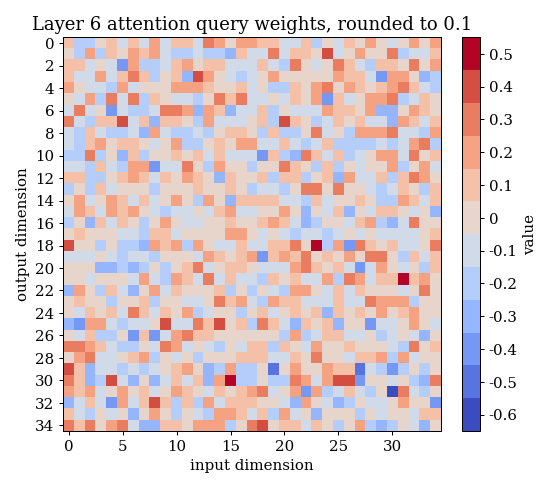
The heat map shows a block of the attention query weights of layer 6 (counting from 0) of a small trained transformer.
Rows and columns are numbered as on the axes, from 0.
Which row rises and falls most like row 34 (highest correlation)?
31
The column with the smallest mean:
8
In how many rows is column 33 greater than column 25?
10
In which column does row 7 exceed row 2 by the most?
5
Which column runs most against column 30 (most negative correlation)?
18
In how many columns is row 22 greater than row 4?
11
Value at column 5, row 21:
0
